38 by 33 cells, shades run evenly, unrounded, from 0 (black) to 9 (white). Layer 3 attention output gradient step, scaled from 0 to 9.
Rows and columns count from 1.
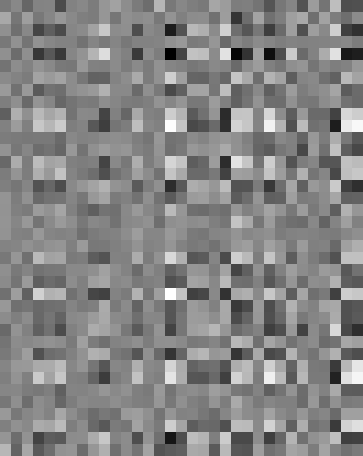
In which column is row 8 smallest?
16
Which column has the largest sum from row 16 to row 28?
31
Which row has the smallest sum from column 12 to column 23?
5
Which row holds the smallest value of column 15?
38
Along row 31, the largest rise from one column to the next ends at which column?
32
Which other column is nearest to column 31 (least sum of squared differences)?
10
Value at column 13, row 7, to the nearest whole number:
6
